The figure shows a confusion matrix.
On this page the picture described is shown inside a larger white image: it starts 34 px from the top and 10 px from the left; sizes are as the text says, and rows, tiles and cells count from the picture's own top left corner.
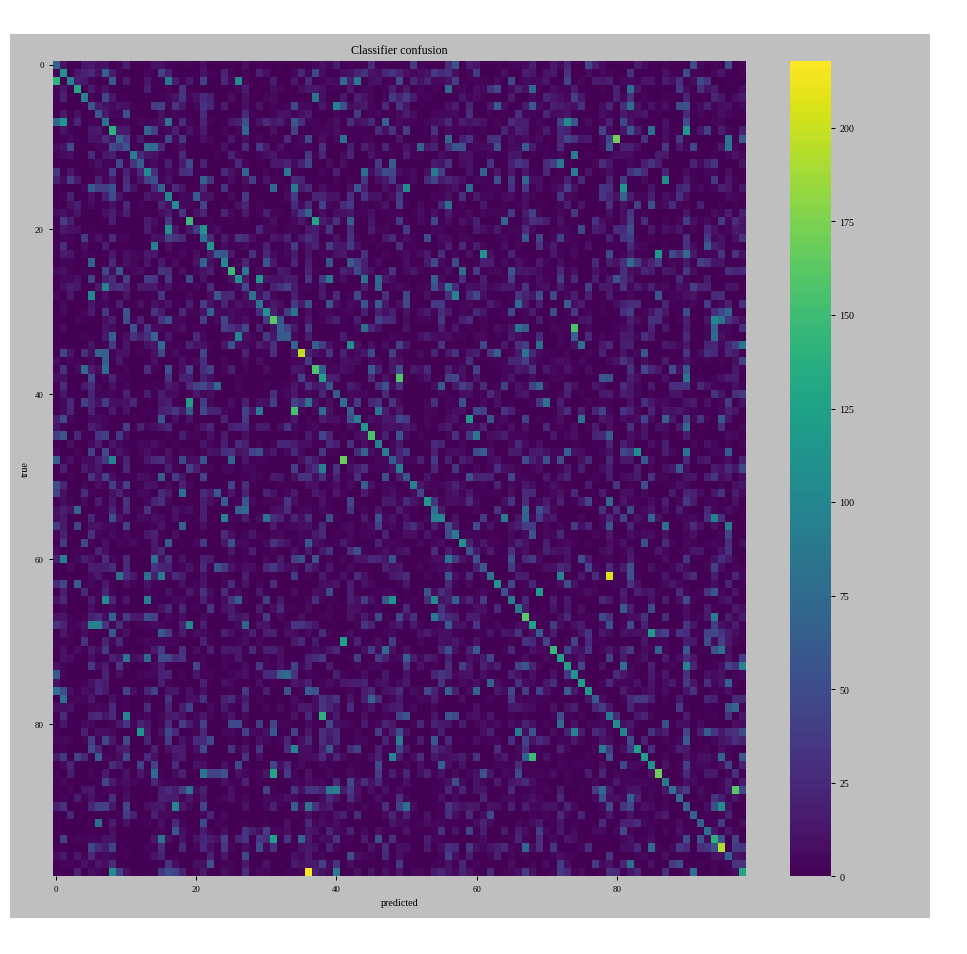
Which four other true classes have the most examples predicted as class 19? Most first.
41, 68, 88, 42
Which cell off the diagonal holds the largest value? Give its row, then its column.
98, 36
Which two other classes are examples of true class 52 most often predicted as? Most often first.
18, 23
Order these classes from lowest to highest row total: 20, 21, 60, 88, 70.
70, 20, 21, 60, 88
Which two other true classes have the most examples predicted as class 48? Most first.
65, 84
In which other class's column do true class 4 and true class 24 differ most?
37
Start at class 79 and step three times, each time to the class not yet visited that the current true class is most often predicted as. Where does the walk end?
89
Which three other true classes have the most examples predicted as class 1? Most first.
7, 60, 77
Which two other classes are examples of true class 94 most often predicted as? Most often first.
31, 15
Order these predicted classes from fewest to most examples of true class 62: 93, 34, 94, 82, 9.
93, 94, 34, 82, 9
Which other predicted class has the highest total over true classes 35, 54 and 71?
67
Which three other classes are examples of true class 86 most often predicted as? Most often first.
31, 21, 14
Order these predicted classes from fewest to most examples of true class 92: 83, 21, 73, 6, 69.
73, 69, 83, 21, 6
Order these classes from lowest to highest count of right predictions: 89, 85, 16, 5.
5, 89, 16, 85
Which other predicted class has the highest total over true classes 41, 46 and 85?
19
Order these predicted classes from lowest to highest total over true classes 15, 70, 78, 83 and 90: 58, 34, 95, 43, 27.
58, 27, 43, 95, 34
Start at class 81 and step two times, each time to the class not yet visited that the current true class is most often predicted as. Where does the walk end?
72
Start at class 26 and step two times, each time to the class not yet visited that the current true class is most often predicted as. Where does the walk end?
66
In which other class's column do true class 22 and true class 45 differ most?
14
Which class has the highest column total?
90
